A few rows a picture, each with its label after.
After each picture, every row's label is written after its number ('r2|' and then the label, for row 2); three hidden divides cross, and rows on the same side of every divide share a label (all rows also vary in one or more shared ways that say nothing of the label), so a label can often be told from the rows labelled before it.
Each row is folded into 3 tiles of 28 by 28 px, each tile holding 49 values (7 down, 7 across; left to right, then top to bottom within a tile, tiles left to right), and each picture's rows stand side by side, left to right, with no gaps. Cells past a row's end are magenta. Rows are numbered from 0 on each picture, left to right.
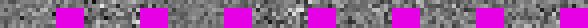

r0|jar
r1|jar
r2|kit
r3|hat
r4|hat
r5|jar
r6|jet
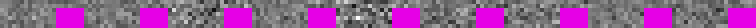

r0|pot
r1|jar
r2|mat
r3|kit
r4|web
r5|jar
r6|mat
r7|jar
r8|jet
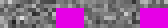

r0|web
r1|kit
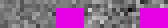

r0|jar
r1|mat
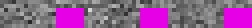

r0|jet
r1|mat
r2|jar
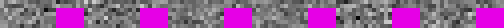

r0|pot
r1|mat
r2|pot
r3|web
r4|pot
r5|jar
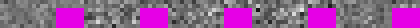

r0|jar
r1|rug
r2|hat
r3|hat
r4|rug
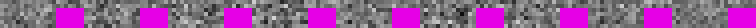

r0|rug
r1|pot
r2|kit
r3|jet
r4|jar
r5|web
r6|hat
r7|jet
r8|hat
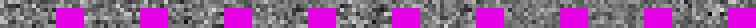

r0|hat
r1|hat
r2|pot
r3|kit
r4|kit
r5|jar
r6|hat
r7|rug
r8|web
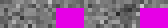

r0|hat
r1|web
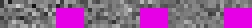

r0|jet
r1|jet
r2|jet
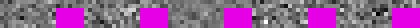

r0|jar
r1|rug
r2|jar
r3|rug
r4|jet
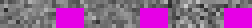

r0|hat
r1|jar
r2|kit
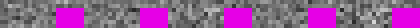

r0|jet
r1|jar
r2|web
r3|jar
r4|rug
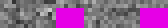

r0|web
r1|mat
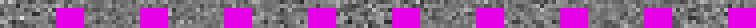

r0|web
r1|jet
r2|hat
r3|jet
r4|jar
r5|kit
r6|jar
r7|web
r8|jar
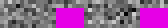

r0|pot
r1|pot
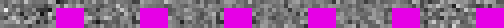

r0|pot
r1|kit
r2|kit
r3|mat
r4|jar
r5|kit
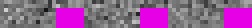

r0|mat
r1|mat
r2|jar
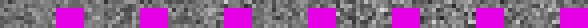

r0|jar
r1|pot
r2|jar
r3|jar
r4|web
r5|pot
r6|rug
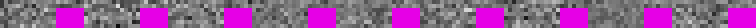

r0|kit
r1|hat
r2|mat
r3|jar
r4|web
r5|web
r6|jar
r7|jet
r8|kit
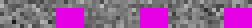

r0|jar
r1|kit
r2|kit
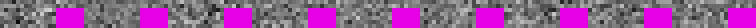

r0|pot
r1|pot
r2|jar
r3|kit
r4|mat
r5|hat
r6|pot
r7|jet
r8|jar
